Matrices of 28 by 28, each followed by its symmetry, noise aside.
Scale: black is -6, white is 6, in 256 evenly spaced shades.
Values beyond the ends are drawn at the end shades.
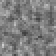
no symmetry.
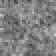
antisymmetric.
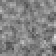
no symmetry.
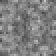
mirrored top to bottom.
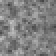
mirrored top to bottom.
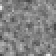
symmetric across the other diagonal.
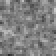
antisymmetric.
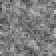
no symmetry.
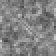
same after a half turn.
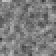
no symmetry.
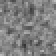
same after a half turn.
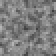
mirrored top to bottom.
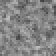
symmetric across the other diagonal.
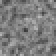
symmetric across the other diagonal.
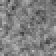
symmetric across the other diagonal.
